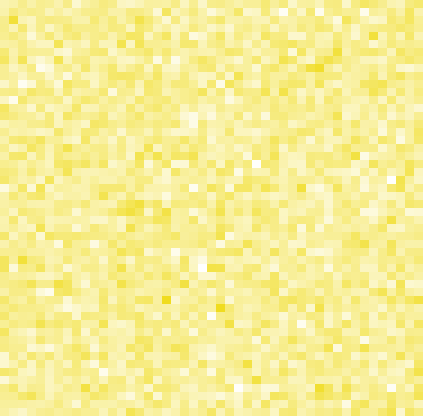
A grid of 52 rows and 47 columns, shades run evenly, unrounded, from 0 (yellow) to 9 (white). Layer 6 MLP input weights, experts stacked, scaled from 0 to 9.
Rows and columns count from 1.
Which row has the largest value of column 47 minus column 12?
25
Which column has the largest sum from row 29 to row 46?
42
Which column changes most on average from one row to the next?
24
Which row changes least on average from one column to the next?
30
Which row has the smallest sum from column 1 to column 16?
36
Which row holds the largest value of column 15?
50
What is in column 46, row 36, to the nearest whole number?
7
